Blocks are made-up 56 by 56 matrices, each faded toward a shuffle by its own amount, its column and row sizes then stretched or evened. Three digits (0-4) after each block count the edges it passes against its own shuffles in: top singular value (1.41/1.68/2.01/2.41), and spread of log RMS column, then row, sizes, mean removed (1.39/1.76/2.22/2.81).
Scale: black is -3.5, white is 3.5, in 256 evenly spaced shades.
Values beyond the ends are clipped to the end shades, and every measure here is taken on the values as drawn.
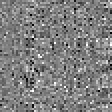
3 3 0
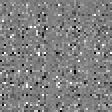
0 3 3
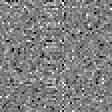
2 0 0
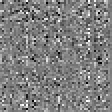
0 4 2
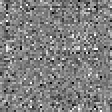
1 3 2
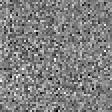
0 2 1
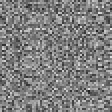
3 0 1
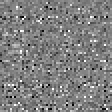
1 1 3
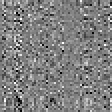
3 4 0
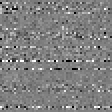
2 1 4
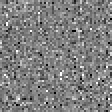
2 2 1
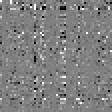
3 3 3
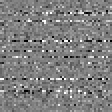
3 0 4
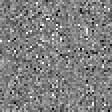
0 2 0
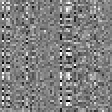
4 4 0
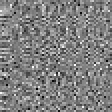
4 2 0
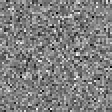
1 0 0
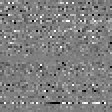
1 0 4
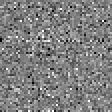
0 1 2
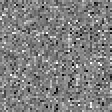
1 2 0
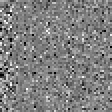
0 3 0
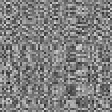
4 3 1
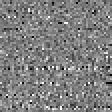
1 0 3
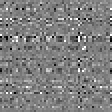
4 2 4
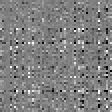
3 4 3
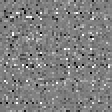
0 2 3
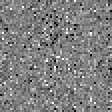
0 3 0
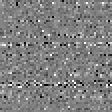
2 0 4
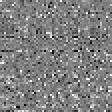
3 0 2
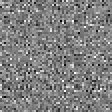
3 0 2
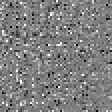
1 2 1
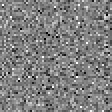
3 0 0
